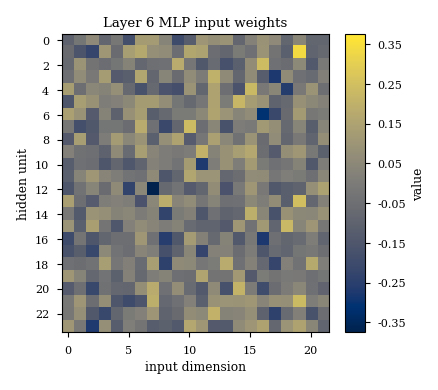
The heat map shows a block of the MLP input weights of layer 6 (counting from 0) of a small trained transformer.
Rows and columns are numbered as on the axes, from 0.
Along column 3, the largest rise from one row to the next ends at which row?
23
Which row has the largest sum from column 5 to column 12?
1
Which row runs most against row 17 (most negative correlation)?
19
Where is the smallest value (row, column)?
12, 7
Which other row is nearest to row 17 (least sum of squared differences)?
16
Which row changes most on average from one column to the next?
4
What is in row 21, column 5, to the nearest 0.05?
-0.2
